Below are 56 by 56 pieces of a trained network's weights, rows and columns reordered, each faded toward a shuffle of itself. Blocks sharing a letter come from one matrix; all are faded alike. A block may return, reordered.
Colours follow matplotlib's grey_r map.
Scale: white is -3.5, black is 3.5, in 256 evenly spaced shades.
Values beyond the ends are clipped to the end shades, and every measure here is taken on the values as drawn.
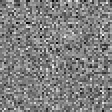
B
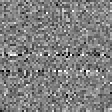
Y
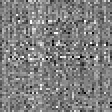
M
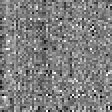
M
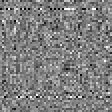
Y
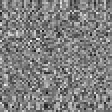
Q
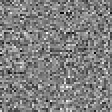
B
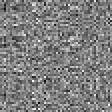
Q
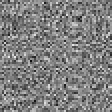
Q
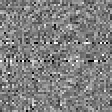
Y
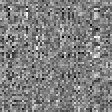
Y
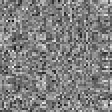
Q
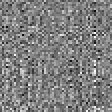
Q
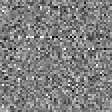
B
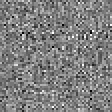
Y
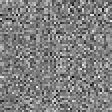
Q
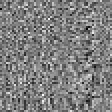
Q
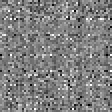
M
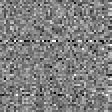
Y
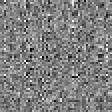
Y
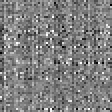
M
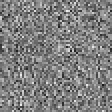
Q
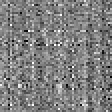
M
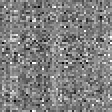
M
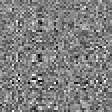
Y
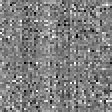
M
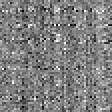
M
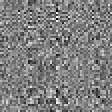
Q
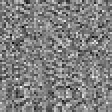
Q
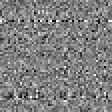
Y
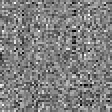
Y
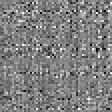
M
